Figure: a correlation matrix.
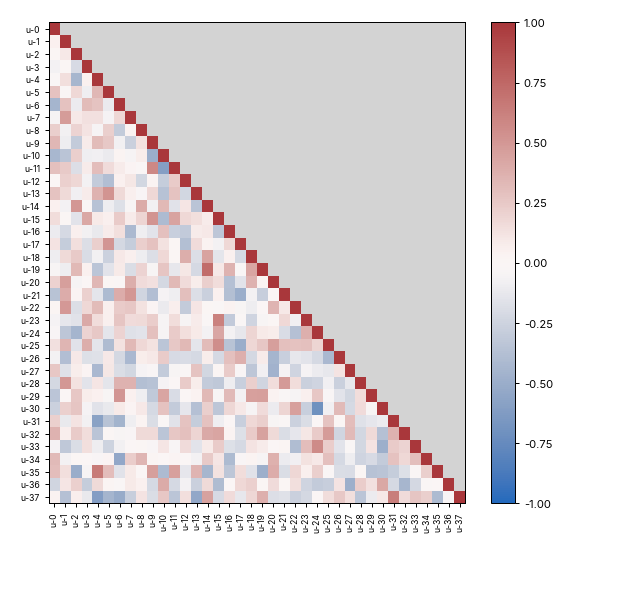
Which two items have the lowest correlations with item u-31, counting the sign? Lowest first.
u-4, u-6
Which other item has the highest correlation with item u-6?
u-29
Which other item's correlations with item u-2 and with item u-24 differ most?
u-30
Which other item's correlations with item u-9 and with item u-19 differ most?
u-35
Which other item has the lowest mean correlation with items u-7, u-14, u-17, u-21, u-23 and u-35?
u-16
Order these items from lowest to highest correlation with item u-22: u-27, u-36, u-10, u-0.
u-27, u-10, u-0, u-36
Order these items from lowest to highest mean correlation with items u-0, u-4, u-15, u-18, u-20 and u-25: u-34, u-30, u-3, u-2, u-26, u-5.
u-26, u-30, u-2, u-5, u-3, u-34
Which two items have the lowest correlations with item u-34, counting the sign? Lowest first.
u-6, u-16
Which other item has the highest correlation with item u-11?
u-9
